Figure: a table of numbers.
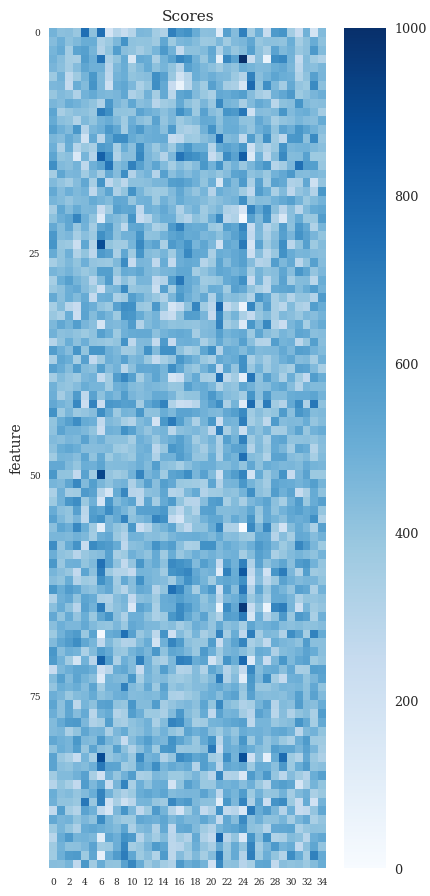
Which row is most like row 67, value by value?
49
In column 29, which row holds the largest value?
82
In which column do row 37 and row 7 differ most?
5
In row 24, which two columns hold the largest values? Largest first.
6, 24
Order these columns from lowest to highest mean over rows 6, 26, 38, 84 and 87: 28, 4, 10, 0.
10, 0, 28, 4
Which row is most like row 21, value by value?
56
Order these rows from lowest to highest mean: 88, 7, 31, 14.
88, 31, 7, 14
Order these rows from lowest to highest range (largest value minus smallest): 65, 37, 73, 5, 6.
37, 5, 73, 6, 65
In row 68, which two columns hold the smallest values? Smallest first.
6, 15
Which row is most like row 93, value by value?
68
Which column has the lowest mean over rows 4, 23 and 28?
25
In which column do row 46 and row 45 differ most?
24
